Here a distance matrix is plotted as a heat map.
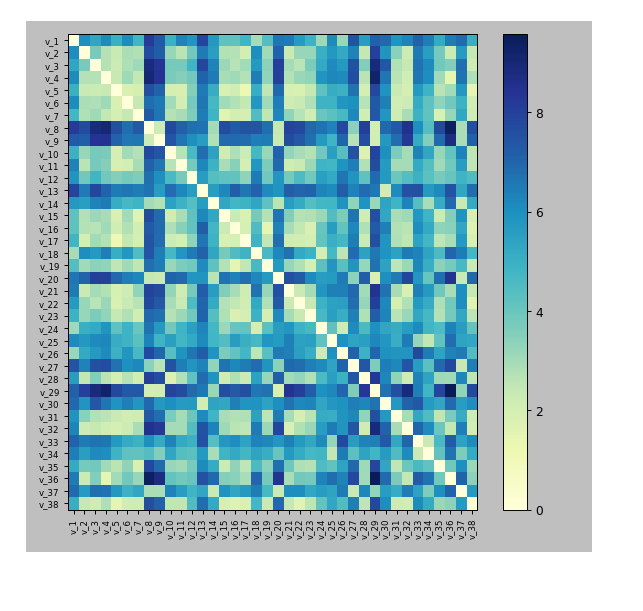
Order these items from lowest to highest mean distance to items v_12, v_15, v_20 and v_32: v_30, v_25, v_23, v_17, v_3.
v_17, v_23, v_3, v_25, v_30
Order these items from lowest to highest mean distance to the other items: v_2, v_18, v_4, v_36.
v_2, v_4, v_36, v_18
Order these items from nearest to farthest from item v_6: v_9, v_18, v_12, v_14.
v_12, v_14, v_18, v_9
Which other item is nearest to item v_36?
v_4
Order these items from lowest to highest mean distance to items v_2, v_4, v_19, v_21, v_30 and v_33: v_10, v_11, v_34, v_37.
v_11, v_10, v_34, v_37
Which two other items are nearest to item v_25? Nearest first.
v_34, v_33
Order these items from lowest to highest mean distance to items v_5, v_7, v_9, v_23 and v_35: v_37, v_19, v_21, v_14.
v_19, v_21, v_14, v_37
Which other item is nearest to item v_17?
v_5
